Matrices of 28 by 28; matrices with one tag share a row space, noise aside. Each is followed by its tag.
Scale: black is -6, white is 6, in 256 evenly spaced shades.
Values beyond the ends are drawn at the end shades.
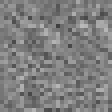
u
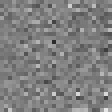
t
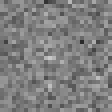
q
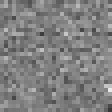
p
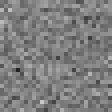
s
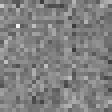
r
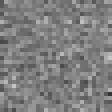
p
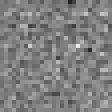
u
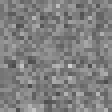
u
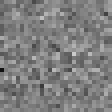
r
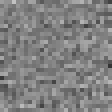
p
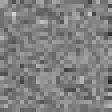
p
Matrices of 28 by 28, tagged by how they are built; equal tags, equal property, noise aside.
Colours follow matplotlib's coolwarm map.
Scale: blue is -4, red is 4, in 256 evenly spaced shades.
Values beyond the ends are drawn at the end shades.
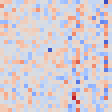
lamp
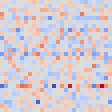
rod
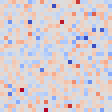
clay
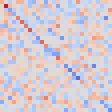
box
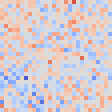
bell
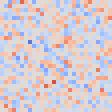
bell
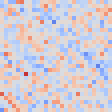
bell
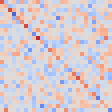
box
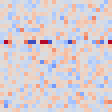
rod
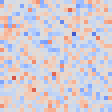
bell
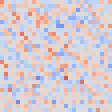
bell
